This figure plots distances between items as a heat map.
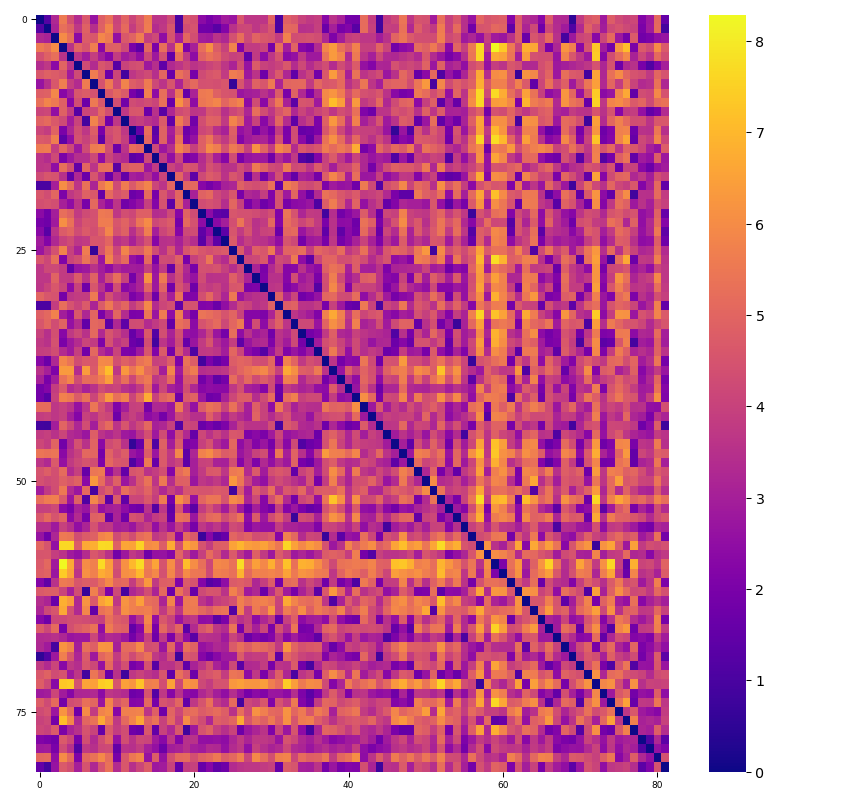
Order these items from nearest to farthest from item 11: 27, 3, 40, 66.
27, 40, 3, 66
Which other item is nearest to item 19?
77
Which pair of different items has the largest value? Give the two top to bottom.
3, 59
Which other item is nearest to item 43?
58
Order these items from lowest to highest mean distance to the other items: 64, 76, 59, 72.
76, 64, 72, 59
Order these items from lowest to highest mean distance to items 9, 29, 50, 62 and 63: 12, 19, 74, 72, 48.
12, 48, 19, 74, 72
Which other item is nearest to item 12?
46
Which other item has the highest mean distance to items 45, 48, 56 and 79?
59
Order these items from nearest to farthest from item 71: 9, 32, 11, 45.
11, 9, 45, 32
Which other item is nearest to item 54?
33
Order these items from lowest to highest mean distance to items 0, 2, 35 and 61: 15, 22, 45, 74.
22, 15, 45, 74
